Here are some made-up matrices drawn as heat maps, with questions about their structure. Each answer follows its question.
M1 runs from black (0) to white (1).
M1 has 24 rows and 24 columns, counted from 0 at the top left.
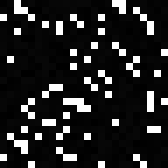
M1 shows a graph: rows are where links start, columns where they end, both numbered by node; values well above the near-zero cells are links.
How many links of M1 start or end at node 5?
1
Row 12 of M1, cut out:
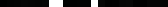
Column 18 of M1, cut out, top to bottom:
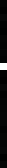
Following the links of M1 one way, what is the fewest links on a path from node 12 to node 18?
5
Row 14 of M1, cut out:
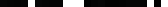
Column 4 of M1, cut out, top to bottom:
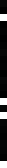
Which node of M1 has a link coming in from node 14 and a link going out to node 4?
node 23
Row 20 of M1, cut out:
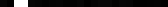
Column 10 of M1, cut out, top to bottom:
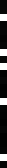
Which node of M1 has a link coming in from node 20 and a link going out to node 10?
node 2
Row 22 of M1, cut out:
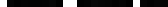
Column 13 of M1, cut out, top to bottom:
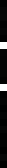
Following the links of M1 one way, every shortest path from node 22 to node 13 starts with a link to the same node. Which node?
node 19
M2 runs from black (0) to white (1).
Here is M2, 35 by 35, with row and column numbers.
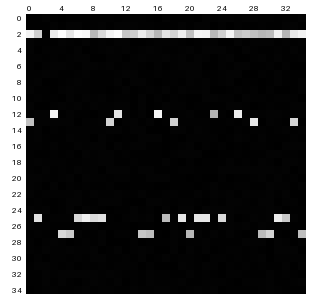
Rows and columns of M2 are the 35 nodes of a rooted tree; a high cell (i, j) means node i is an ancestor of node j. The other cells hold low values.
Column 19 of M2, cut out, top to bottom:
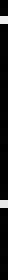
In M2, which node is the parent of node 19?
25
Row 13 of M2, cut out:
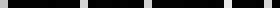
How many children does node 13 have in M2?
5
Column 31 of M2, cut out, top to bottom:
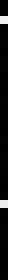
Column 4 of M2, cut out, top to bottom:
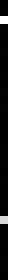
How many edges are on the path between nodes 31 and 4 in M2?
4
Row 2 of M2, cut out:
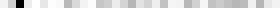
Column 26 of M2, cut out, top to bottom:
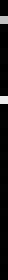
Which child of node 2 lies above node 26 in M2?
12
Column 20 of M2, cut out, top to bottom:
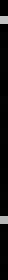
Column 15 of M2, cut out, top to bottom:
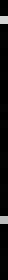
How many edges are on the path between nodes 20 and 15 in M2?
2
